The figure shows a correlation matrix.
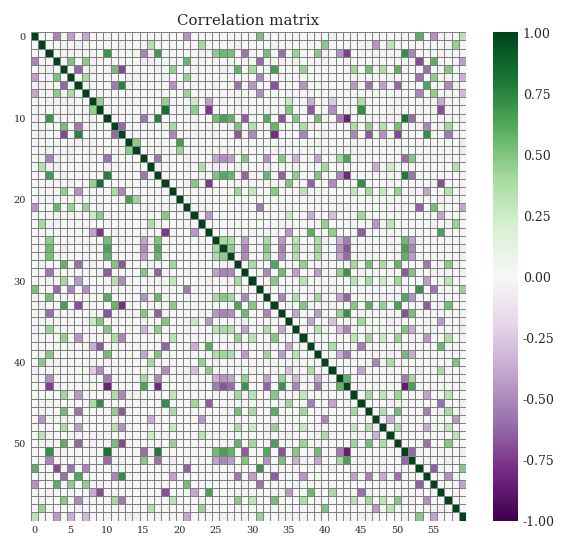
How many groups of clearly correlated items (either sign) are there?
6
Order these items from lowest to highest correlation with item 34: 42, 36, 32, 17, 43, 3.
17, 32, 36, 3, 42, 43
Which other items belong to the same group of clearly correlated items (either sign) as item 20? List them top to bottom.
13, 14
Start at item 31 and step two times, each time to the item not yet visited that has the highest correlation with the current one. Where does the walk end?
0
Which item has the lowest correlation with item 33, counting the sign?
12
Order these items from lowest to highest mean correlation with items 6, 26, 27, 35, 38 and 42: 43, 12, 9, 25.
43, 9, 25, 12
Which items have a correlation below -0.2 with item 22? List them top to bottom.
24, 38, 41, 56
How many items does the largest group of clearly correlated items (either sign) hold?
16
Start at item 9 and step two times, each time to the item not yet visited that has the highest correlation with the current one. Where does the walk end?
45
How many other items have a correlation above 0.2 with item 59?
3
